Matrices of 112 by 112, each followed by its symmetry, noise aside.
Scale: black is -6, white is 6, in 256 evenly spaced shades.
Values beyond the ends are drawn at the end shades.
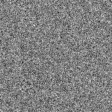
symmetric across the other diagonal.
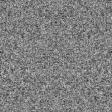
mirrored left to right.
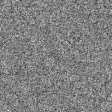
symmetric across the other diagonal.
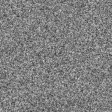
no symmetry.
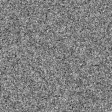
symmetric across the other diagonal.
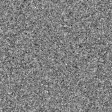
same after a half turn.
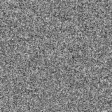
no symmetry.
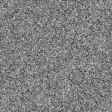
symmetric.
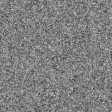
no symmetry.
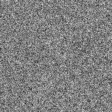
antisymmetric.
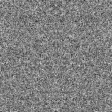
mirrored left to right.
